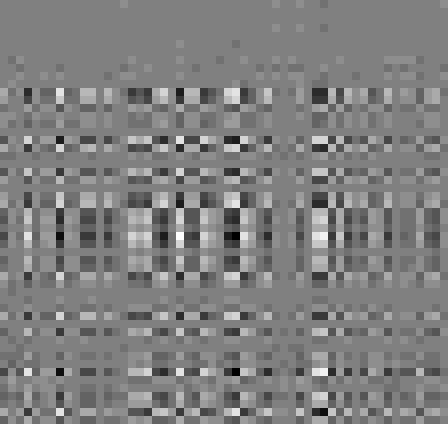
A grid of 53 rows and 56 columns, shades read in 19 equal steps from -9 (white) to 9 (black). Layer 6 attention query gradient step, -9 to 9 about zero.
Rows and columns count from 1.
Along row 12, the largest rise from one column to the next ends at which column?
31
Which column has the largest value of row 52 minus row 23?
41
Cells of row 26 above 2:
11
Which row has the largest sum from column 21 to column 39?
47
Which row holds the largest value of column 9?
52
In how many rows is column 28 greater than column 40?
21
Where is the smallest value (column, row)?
23, 30
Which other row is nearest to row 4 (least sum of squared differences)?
1
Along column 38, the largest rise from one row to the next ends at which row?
53
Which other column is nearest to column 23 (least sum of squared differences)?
40
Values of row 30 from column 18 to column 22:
-4 -6 3 7 1
